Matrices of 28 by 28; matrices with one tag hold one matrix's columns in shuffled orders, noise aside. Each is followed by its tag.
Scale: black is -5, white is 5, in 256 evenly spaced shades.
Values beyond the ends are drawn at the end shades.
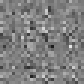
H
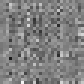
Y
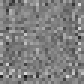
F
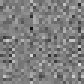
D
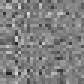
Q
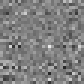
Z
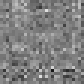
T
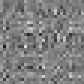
H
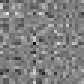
Q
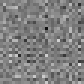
D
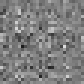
H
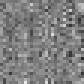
Y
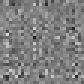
F
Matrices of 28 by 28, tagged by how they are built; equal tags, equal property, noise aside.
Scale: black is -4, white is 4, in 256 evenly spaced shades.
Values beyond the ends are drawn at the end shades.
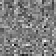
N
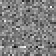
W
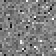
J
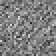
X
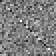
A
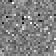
J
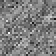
X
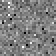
J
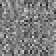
N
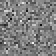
W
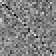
A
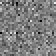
W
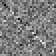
A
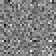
N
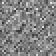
X
